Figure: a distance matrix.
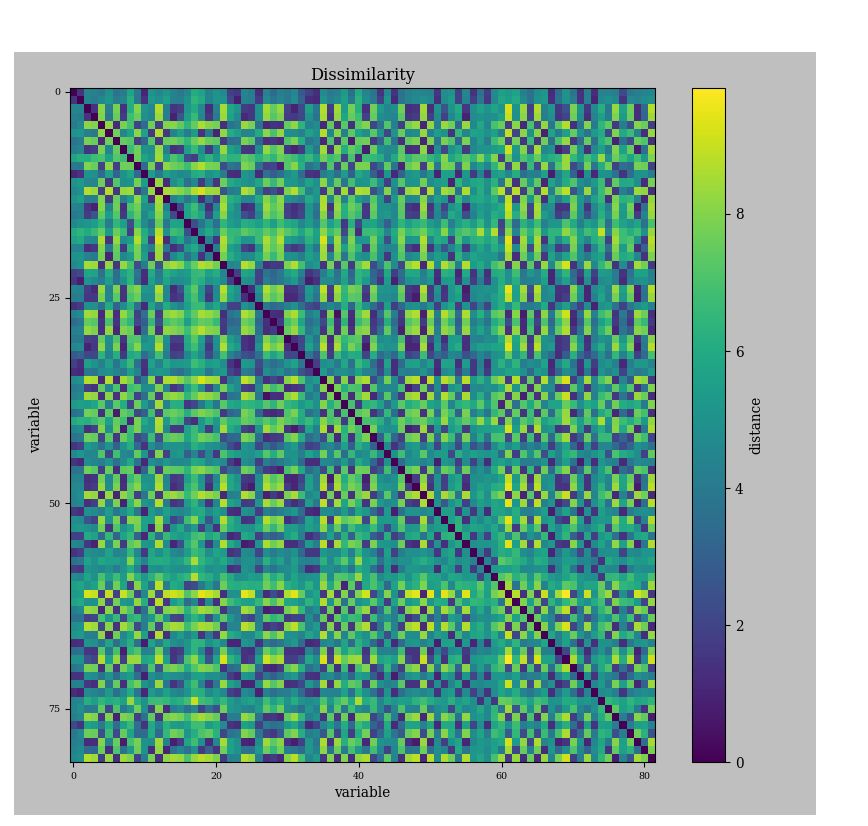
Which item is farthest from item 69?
61
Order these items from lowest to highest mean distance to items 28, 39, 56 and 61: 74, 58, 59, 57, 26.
26, 58, 57, 74, 59
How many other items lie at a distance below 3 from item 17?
5
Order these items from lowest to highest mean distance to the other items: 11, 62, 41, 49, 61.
41, 11, 49, 62, 61
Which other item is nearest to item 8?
40
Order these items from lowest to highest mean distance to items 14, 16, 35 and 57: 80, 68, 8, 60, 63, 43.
43, 68, 80, 63, 60, 8
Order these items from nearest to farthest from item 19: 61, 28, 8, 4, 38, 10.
10, 38, 8, 28, 4, 61
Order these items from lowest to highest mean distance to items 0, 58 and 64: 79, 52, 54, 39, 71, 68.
71, 54, 68, 79, 52, 39
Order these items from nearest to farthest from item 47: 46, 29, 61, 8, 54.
54, 8, 46, 29, 61
